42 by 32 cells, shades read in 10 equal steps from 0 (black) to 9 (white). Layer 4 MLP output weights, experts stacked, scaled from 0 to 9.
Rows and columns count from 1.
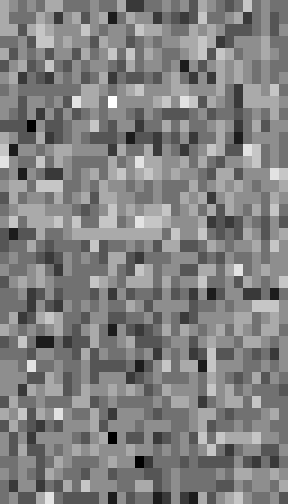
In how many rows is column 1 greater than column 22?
18
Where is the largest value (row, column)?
9, 13
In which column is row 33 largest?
24
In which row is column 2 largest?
19
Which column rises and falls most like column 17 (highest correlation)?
16
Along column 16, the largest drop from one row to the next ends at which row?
39
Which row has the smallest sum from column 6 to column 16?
12
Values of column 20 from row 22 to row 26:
5 5 4 3 5
